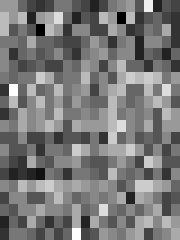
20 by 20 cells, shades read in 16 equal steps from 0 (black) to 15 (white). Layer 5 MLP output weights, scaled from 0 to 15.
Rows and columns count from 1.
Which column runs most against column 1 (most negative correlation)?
20
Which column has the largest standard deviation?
5
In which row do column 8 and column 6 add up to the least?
19
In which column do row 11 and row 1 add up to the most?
17
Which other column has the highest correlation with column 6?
3
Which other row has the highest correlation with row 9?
8
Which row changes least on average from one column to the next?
16
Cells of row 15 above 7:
2
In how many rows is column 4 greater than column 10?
7
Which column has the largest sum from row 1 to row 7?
1
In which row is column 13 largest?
12
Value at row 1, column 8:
7
